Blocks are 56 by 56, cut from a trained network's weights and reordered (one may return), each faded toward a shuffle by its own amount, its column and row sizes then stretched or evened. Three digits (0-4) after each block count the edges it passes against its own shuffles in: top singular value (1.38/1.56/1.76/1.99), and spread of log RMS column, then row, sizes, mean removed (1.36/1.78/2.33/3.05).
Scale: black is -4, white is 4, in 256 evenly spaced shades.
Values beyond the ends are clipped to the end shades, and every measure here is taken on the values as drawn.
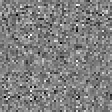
0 1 2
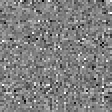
1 0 2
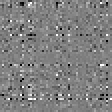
3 3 3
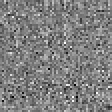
2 1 1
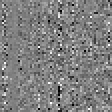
1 4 0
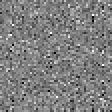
2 2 0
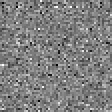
1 2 2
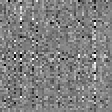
4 3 2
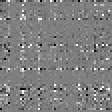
2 3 4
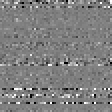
2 0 4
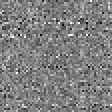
0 0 2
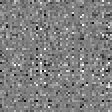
1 3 3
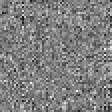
2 2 0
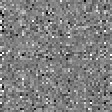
2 2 2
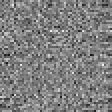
3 0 2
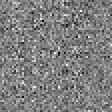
2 2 1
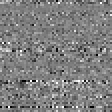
3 0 4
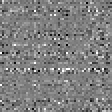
1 2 4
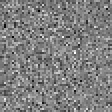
0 2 0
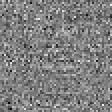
2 1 2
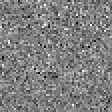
0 0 1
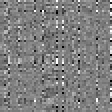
4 4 1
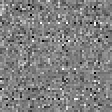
0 2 2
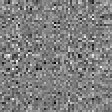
4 3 2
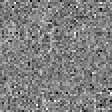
1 0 1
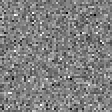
0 0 1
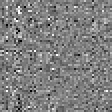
3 3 2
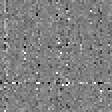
1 2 1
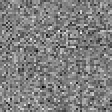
2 0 1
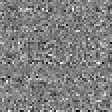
2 0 3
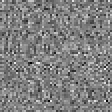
3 0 3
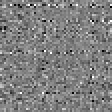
2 2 3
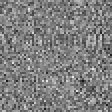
3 0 0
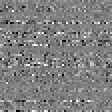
0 0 4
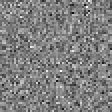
3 1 2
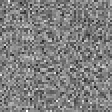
3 0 0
